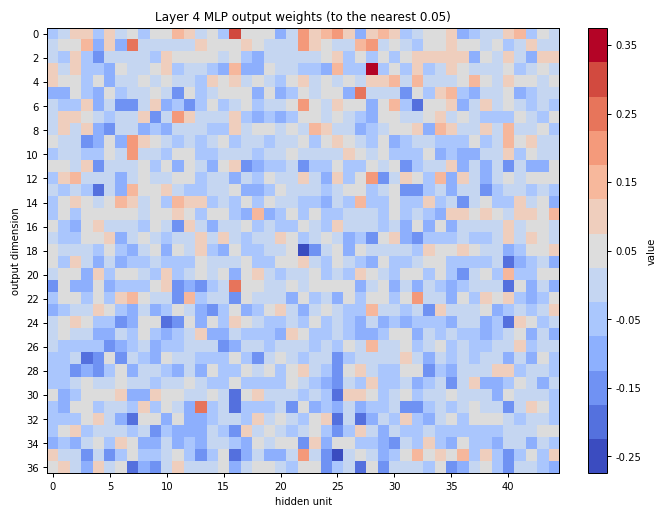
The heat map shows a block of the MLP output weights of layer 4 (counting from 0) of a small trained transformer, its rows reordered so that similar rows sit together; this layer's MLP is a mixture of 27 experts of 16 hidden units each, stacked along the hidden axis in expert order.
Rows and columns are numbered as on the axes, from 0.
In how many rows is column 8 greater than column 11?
18
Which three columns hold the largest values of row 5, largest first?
27, 35, 34
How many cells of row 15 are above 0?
25
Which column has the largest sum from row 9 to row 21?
7
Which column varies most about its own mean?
16
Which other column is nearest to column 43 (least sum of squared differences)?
19
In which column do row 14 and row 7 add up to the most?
11
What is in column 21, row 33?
-0.05
